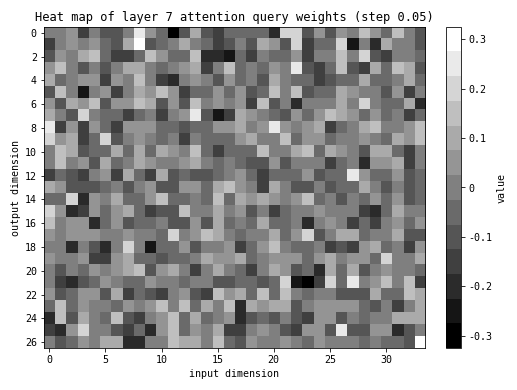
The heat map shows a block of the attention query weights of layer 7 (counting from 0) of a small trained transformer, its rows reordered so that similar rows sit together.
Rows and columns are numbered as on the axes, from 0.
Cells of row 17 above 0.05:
8
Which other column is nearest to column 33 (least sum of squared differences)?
24
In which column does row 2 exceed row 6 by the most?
22
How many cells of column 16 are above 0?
9
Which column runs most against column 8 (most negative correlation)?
33
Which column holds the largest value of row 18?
7
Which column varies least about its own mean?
18
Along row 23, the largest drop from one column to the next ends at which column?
17
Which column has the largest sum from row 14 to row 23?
15
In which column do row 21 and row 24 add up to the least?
23
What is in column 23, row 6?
0
